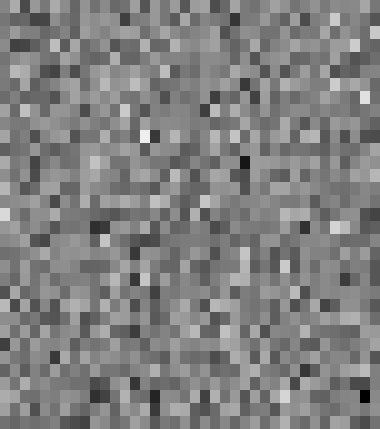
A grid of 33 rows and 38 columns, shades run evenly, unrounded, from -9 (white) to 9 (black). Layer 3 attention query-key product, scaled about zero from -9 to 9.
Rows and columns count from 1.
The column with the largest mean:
16
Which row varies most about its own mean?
31
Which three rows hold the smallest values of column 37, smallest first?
8, 29, 1
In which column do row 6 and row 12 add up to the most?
6
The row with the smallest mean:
7
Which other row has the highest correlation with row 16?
12
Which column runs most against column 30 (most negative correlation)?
25
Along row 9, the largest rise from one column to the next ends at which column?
14
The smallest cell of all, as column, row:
15, 11
